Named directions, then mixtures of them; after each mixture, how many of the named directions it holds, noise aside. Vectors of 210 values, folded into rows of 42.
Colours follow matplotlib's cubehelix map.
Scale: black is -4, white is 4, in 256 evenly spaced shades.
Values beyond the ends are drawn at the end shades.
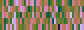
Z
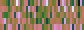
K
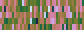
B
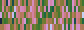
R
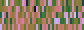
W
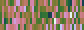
four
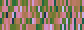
three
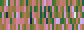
three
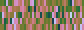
two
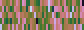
four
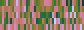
four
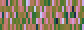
two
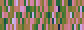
one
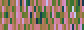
two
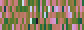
one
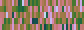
two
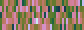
two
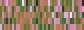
two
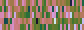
three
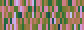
one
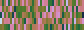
one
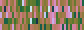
one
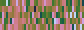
three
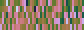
one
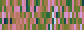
four
